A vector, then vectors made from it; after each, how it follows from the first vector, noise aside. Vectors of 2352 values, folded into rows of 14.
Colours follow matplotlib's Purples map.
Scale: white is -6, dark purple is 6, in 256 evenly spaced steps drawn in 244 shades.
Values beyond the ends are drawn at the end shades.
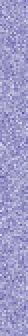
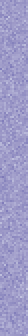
shrunk.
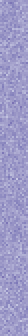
wrapped around, shrunk.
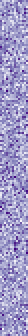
reversed, negated, scaled up.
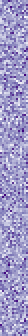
wrapped around, negated, scaled up.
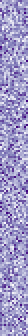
reversed, negated, scaled up.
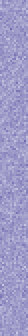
wrapped around, shrunk.
